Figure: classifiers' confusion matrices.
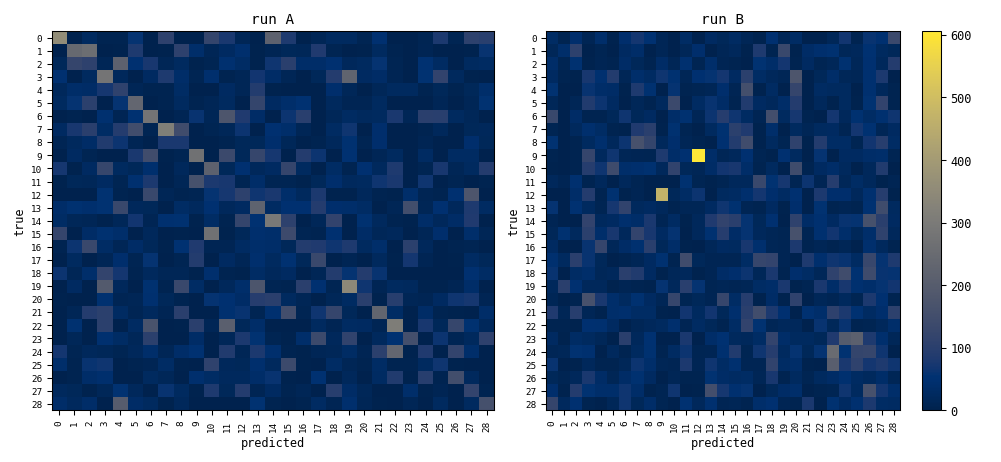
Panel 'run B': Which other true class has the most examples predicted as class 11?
17
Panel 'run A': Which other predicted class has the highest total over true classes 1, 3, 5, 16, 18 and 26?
2
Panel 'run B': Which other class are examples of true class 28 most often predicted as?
0
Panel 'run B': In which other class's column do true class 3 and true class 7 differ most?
20
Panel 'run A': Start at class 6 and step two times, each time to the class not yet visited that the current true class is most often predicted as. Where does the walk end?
9
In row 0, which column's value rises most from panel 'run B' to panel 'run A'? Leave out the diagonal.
14
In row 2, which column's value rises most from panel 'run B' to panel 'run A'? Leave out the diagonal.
4
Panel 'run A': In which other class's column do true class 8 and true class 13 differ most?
23
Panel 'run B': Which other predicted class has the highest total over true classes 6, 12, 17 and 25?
9
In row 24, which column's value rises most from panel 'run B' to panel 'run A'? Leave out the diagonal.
22
